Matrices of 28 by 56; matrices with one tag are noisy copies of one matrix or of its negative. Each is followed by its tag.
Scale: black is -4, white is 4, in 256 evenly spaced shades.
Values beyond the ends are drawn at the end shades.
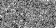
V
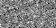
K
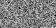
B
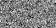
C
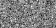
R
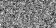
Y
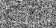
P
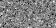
Y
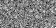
B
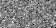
B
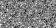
Y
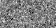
P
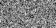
C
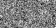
V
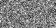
C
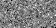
B
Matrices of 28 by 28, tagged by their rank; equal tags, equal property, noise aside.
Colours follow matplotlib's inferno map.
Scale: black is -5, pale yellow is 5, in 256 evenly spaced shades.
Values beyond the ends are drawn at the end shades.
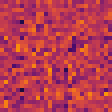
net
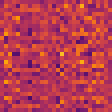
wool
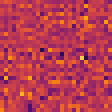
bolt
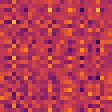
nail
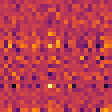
wool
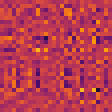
nail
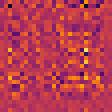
nail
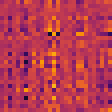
nail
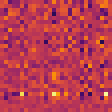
wool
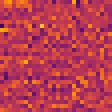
bolt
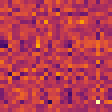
wool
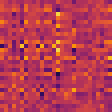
wool
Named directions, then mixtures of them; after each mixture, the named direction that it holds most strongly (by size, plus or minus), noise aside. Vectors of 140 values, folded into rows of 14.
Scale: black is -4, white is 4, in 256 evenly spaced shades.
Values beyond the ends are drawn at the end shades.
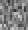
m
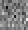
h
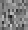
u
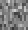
m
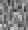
m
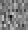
u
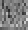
h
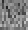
h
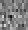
u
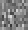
u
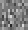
u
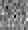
h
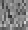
u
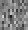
u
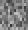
m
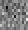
h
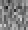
m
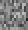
m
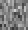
m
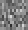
u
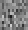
u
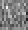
h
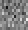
h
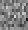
h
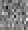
h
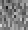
h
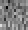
h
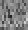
u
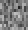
m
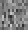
u
